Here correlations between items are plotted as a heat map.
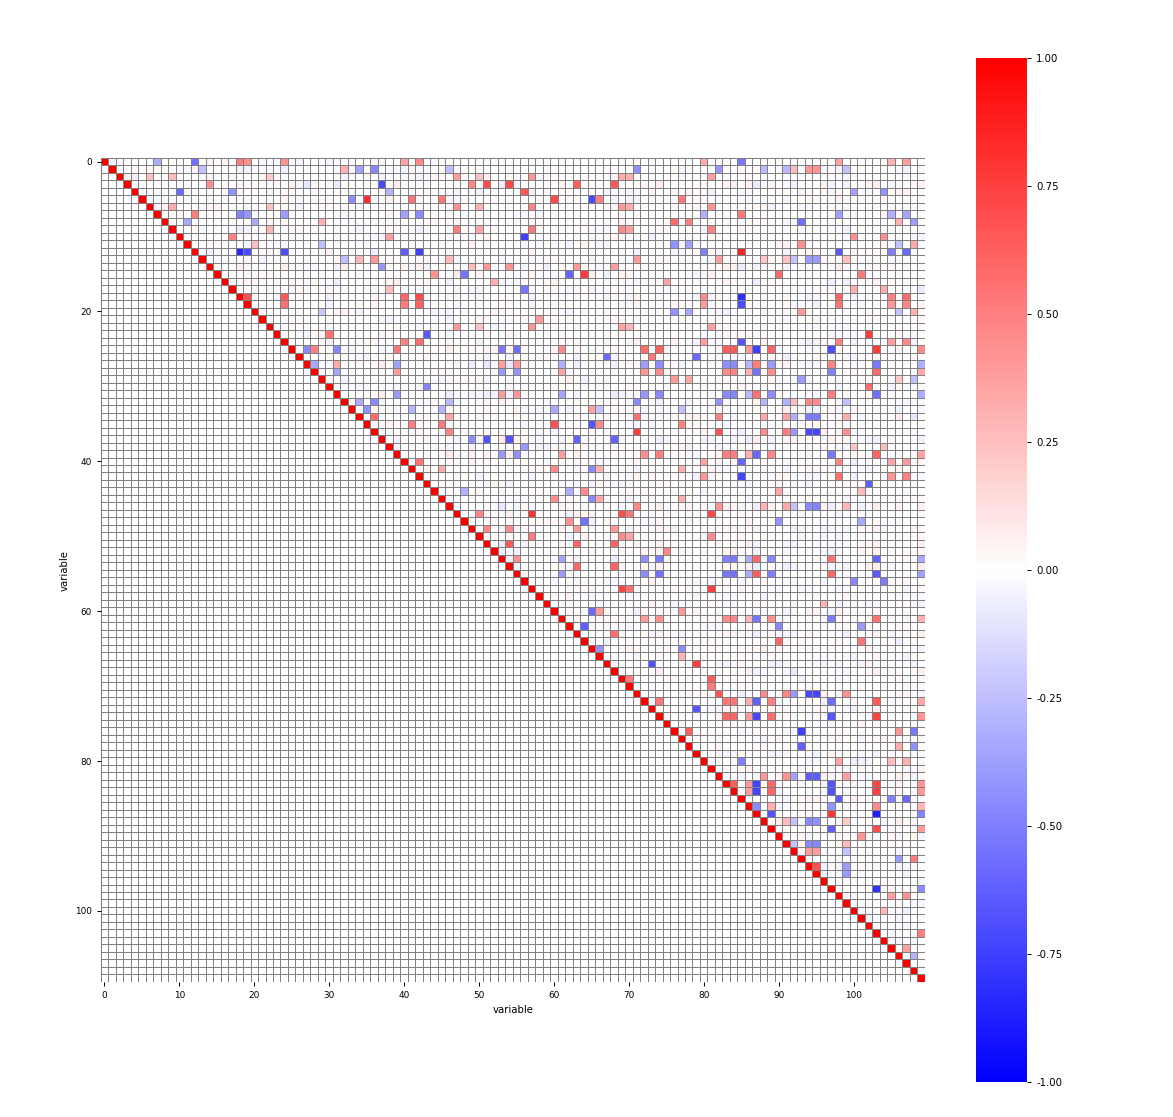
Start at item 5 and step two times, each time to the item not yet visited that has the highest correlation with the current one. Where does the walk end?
60
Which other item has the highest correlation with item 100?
10
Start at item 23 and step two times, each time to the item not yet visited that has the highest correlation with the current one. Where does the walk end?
30
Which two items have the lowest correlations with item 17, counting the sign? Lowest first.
56, 4
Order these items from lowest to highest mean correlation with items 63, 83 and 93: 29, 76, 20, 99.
76, 29, 99, 20
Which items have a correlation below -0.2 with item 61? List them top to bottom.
27, 31, 53, 55, 87, 97
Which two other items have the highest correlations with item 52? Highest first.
75, 16
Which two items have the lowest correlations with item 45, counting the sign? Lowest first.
65, 33
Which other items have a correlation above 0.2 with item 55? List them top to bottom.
27, 31, 53, 87, 97
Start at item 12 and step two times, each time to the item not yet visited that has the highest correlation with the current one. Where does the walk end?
7
